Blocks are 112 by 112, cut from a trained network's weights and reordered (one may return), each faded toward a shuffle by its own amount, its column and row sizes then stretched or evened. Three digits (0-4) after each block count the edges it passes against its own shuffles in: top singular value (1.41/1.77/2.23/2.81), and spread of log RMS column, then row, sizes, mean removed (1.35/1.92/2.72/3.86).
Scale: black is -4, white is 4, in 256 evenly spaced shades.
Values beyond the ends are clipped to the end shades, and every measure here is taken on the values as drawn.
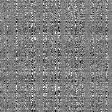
3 4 0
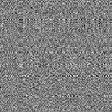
4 0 3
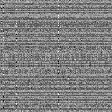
4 2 0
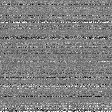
3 0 4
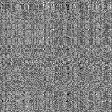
3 1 2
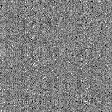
2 1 0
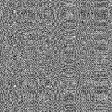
4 0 1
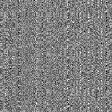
3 3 0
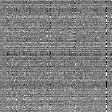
4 3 1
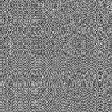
4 2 1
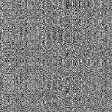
3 3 1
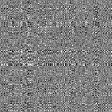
4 3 3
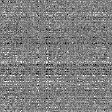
3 3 3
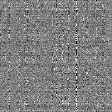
2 4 0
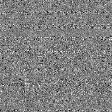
1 1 3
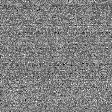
1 1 2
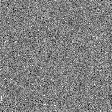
0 1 1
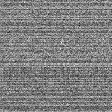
4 2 1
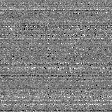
3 0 3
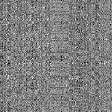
3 2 1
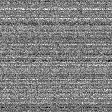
4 0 3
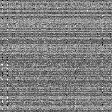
4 2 0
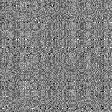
3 0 2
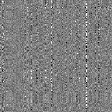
3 3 0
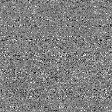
0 0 3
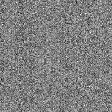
2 1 0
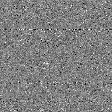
1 0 2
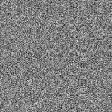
3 1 0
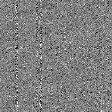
1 3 1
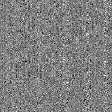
2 2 0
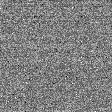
0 0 1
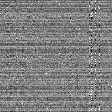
4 2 0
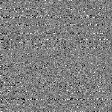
2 1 3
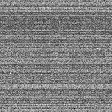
4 0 2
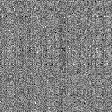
3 0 1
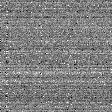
3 1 2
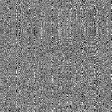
3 3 0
